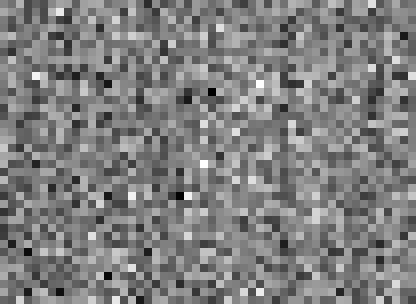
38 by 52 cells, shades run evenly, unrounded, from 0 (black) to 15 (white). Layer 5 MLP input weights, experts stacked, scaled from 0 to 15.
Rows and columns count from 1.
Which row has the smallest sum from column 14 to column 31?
31
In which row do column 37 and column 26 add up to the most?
16
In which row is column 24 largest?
25
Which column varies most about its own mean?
8
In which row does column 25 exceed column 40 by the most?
1
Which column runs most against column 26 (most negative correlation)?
50
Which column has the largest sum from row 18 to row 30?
24
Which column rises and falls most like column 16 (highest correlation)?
39
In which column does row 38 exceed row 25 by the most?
15
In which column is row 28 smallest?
13
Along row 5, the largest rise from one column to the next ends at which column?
38
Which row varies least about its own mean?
7
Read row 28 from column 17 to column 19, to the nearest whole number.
10 7 9
